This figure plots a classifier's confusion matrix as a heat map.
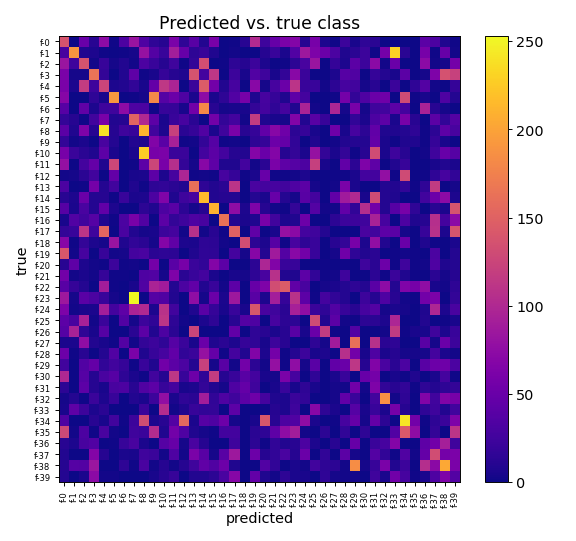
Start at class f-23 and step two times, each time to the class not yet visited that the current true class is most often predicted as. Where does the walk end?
f-19
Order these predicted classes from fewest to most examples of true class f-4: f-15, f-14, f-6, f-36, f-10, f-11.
f-6, f-36, f-15, f-11, f-10, f-14
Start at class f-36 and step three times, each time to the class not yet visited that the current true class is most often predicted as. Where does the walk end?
f-14
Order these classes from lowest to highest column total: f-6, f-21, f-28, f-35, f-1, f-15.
f-35, f-6, f-1, f-28, f-15, f-21
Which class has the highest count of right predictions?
f-34
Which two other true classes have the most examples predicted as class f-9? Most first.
f-5, f-11
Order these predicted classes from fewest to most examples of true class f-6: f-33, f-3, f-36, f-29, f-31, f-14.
f-3, f-31, f-33, f-29, f-36, f-14
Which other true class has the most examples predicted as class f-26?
f-1
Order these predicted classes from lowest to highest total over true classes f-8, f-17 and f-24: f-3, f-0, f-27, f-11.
f-3, f-27, f-0, f-11
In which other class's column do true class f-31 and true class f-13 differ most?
f-37
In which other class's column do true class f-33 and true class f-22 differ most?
f-21
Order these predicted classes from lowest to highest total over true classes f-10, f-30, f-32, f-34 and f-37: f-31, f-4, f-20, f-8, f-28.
f-4, f-28, f-20, f-31, f-8
